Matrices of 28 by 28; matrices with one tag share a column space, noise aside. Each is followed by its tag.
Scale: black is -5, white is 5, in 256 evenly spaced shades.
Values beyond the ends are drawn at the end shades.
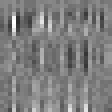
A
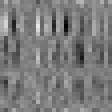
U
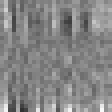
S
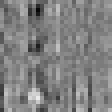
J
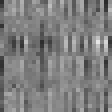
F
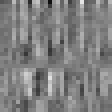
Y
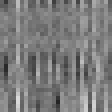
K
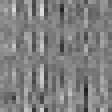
J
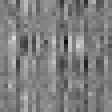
F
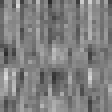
Y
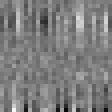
S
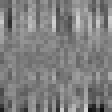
S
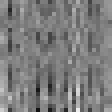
J
